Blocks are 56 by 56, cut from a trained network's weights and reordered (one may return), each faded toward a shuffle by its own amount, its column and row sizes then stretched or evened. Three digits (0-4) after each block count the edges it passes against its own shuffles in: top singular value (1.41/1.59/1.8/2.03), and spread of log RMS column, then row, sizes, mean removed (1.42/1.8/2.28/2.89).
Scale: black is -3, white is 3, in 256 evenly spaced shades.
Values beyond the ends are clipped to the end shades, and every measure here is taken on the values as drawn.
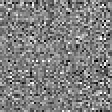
2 2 2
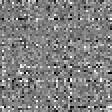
0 3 4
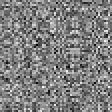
4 1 1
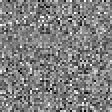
2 0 3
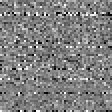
2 0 4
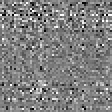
1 2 4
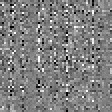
1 4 2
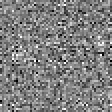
1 3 2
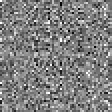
3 3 0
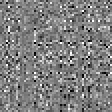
3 4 3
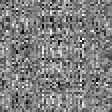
4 4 0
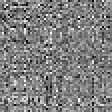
3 3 2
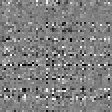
2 3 4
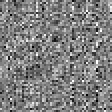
4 3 0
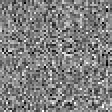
3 1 1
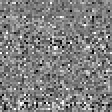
0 1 4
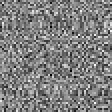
4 0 1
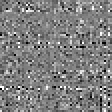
2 3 4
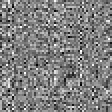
3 3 0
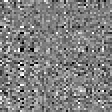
4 3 3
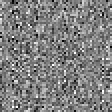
2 3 0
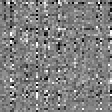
3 4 2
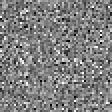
0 3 1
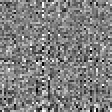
3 3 2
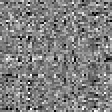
3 3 3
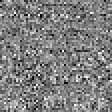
1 0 2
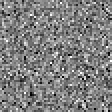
0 1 0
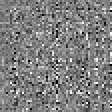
1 4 2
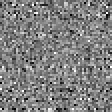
1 0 3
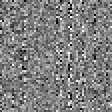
2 3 0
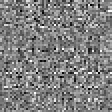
3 1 3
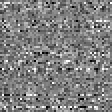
1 0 4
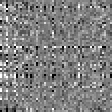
4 4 3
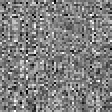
2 3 0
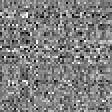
3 1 4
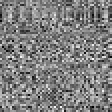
4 1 3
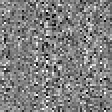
1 4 0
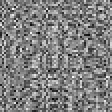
4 1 0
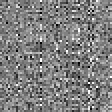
4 4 1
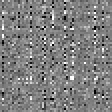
2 4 3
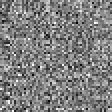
3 0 1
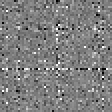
2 3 2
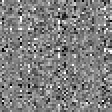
1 4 2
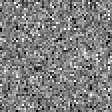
0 2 1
